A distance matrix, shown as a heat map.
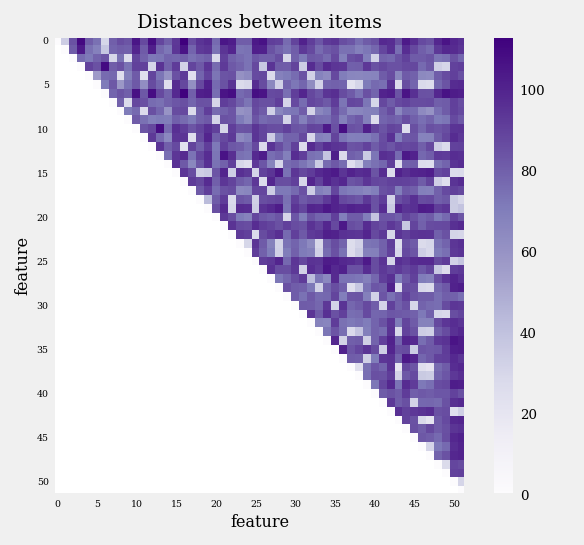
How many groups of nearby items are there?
9
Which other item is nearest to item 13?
36
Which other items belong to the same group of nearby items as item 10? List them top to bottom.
21, 44
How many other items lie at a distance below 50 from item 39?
3
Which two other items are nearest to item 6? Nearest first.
0, 1
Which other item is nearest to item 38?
37
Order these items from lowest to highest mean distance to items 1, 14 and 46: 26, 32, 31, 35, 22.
32, 31, 35, 26, 22
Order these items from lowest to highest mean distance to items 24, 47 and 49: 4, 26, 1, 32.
26, 4, 32, 1
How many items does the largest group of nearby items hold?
11
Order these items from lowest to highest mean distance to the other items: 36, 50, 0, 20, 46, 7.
46, 20, 7, 36, 50, 0
